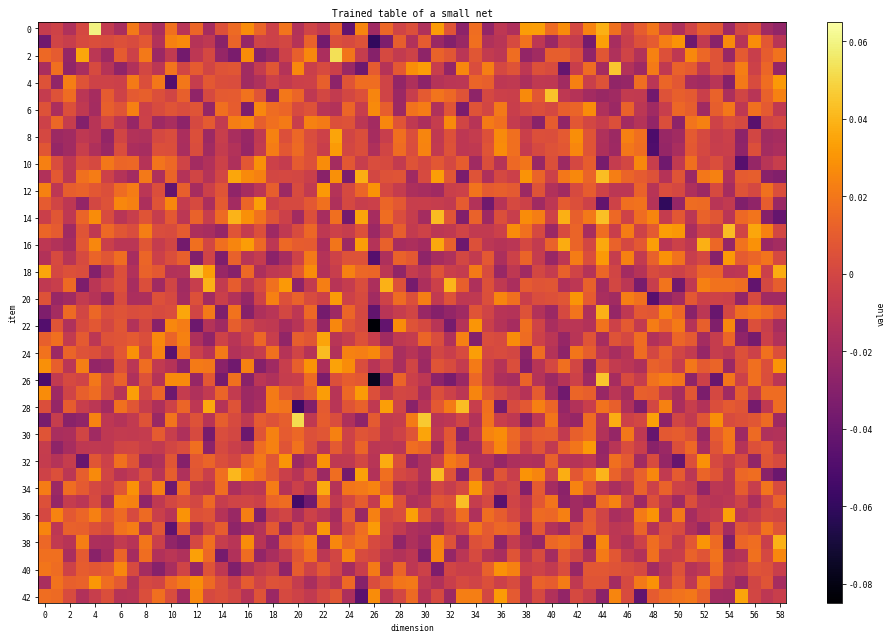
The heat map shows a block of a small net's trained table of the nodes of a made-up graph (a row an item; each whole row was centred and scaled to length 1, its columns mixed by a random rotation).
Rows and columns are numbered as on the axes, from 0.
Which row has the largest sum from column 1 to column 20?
41
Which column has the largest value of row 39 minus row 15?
12
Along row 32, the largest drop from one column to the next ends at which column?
20
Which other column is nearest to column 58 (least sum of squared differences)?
24
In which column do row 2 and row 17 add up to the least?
26
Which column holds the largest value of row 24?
22
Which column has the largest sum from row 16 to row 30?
25
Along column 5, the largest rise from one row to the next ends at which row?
10
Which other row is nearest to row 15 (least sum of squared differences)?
17
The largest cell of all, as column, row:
4, 0
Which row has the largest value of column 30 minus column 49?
29
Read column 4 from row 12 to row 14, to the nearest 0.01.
0.01 0 0.03
